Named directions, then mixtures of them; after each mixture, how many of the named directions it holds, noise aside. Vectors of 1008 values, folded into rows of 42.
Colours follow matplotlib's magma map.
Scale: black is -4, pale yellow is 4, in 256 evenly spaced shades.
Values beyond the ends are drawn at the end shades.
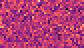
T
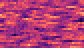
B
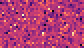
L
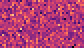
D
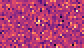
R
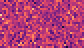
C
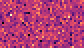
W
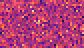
two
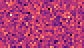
two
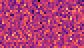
three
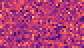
three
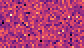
one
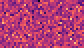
three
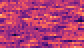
one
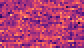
four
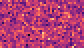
four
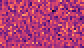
three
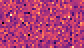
one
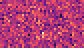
three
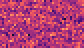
four
